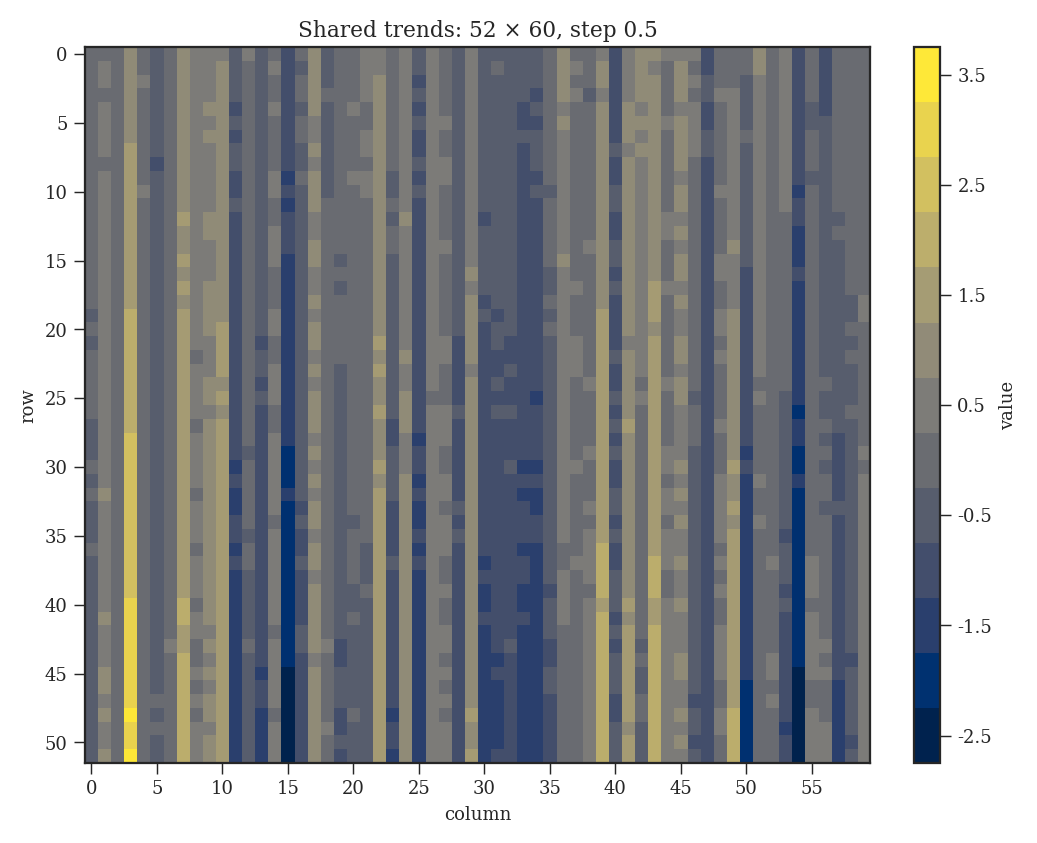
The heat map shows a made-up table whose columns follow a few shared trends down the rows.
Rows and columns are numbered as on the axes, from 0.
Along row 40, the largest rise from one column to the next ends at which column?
3
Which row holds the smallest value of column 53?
49
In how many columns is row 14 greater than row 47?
28
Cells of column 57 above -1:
29
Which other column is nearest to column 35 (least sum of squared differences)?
19
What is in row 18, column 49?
0.5
